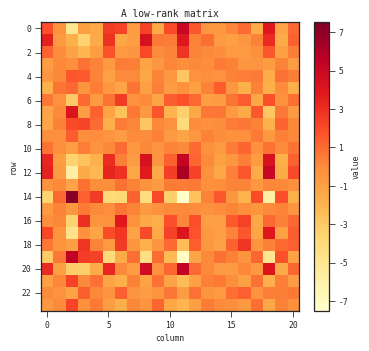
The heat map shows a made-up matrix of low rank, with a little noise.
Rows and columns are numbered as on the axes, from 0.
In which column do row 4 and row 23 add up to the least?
11
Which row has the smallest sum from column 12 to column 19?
14
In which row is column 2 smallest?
12
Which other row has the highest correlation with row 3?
15
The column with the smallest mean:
2
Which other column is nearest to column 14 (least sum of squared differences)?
7
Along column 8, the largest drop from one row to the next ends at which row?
21
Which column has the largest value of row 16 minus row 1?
3
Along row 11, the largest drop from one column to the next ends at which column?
19
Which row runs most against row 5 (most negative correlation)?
10
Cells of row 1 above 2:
5
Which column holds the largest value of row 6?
6
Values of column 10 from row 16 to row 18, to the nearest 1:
2 2 1
